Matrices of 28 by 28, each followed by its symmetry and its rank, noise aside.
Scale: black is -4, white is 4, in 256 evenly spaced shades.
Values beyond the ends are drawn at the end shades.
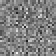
no symmetry, rank six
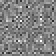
symmetric, rank four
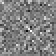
symmetric, rank six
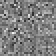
antisymmetric, rank six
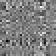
no symmetry, rank three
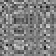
no symmetry, rank three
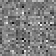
antisymmetric, rank four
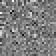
symmetric, rank six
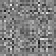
antisymmetric, rank four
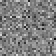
no symmetry, rank six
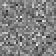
symmetric, rank six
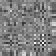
symmetric, rank three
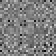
symmetric, rank three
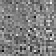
antisymmetric, rank six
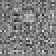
no symmetry, rank four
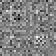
symmetric, rank six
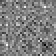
symmetric, rank six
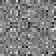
no symmetry, rank four
